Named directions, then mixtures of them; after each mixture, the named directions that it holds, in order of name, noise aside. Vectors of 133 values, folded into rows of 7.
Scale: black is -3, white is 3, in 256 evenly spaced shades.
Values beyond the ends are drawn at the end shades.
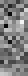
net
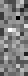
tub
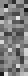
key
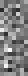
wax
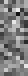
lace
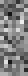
net, wax.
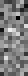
tub.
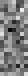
lace, tub.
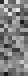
lace, net.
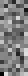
key.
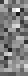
lace, wax.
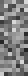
key, lace.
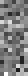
key, net.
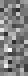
wax.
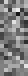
lace.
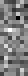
tub, wax.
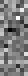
net, tub.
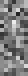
lace.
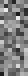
key, lace.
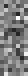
key, tub.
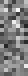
lace.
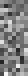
key, net.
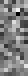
lace.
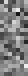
lace.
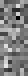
tub, wax.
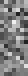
lace.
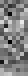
net.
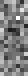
tub.
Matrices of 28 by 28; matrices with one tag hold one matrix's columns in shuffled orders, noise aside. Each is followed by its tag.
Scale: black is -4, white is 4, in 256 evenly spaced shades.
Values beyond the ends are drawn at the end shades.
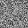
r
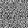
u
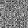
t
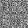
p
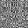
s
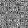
p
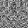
s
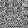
s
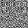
s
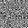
u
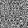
r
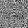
u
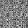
t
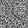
r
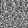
s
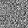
r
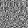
s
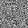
r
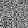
t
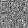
p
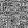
p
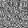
s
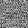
u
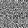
u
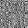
p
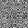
u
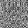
s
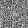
t
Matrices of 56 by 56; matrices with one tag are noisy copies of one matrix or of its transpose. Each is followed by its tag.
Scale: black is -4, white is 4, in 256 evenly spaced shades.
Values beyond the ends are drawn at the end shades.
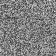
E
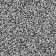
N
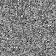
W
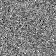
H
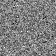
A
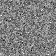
N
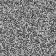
N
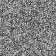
A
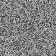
A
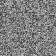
W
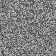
N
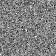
N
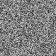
N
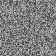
A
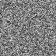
H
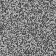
N
